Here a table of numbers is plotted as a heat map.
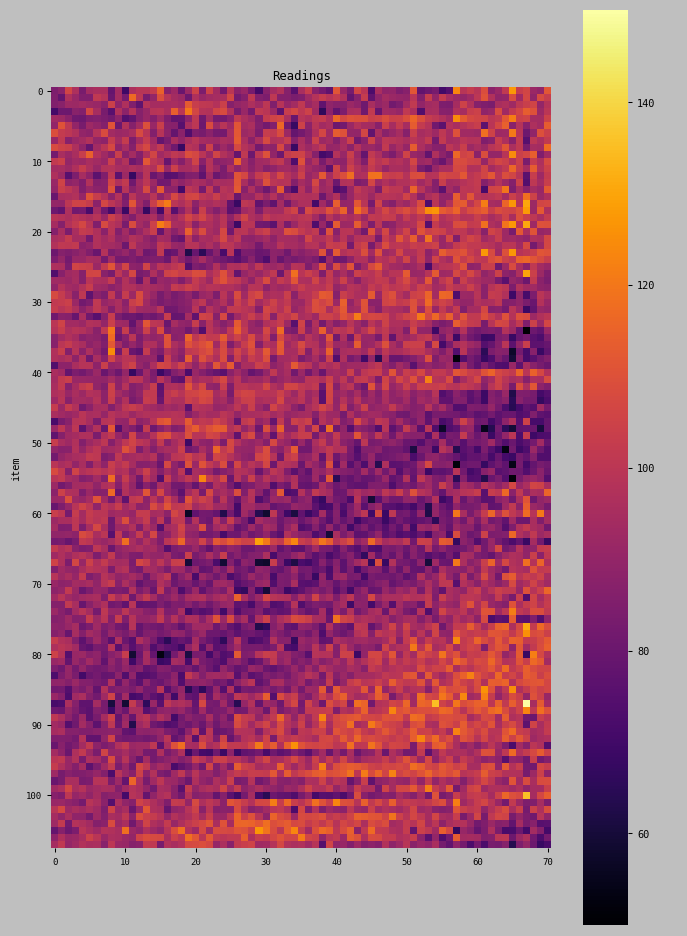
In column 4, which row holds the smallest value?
83
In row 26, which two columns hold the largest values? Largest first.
67, 34
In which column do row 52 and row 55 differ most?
8
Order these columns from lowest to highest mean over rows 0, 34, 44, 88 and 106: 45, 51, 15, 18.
18, 45, 15, 51
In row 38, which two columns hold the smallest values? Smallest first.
57, 65
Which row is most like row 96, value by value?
89
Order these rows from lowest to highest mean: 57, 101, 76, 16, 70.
70, 76, 57, 16, 101
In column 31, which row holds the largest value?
101
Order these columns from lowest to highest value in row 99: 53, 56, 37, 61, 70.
61, 37, 70, 56, 53
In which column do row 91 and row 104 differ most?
65
